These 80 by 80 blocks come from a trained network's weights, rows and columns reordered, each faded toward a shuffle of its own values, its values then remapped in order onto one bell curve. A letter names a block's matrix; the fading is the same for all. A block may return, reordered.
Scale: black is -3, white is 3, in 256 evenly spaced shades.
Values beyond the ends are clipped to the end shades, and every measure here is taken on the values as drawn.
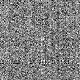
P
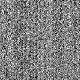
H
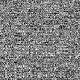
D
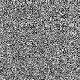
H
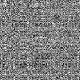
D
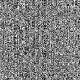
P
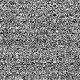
D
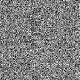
H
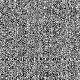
P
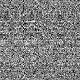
D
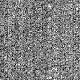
P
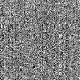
H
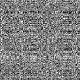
D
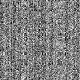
H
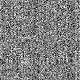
P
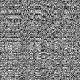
D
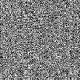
H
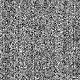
P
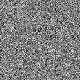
H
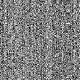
H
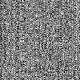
P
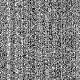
H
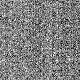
P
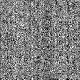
P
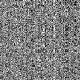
H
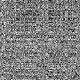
D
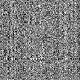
P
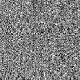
H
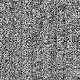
P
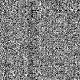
P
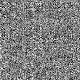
P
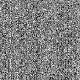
H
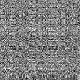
D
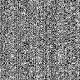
H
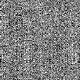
P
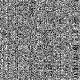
H
